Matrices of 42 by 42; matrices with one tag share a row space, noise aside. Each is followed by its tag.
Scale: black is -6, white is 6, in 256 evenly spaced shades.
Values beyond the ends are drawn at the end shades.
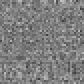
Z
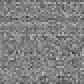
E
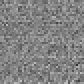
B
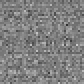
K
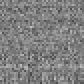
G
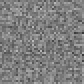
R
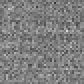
K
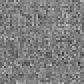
E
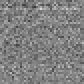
K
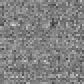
B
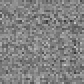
Z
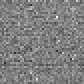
G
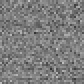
Z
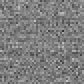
E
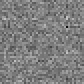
K
